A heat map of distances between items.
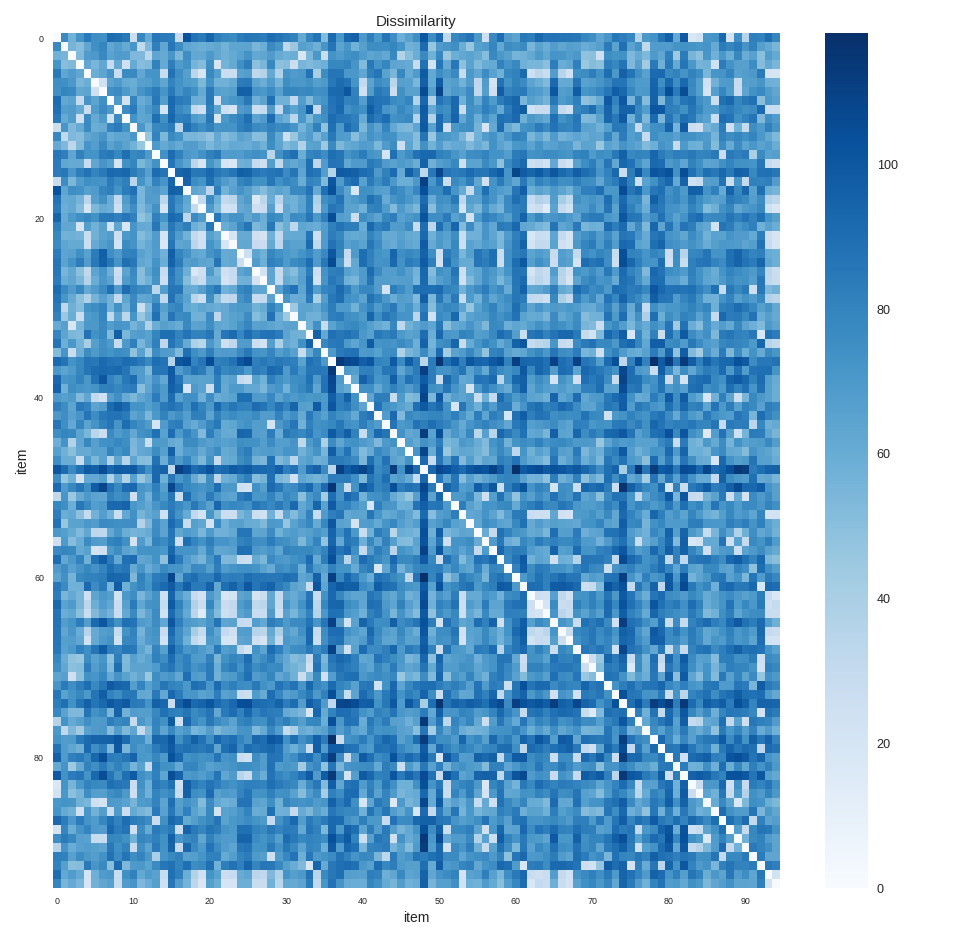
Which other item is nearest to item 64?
19
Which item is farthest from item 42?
61
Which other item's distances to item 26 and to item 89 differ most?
18
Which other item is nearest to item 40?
85
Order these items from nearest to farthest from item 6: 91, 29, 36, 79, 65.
29, 91, 79, 36, 65
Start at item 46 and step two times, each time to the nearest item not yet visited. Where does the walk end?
51
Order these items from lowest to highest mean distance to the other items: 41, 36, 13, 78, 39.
39, 13, 41, 78, 36
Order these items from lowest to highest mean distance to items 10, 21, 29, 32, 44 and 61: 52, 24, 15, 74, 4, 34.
4, 34, 52, 24, 15, 74
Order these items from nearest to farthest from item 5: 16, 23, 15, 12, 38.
23, 12, 16, 15, 38
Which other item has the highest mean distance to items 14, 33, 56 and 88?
48
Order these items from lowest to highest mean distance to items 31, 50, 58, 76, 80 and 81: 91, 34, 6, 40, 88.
34, 88, 40, 91, 6
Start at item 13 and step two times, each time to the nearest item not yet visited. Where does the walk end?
28
